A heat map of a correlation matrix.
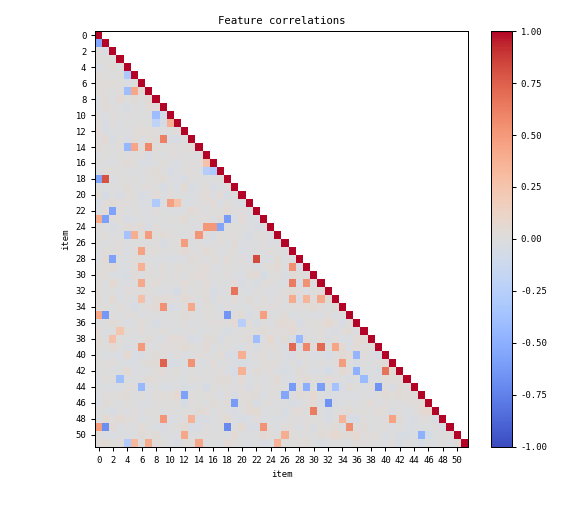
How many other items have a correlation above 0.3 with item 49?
3
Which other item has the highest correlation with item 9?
41
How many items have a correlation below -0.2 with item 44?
6
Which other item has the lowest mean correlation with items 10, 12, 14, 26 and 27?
45
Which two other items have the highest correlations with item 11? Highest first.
10, 21
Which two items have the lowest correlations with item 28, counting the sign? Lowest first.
2, 38
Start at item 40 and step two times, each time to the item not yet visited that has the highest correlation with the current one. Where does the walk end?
20
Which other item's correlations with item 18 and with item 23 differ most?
1
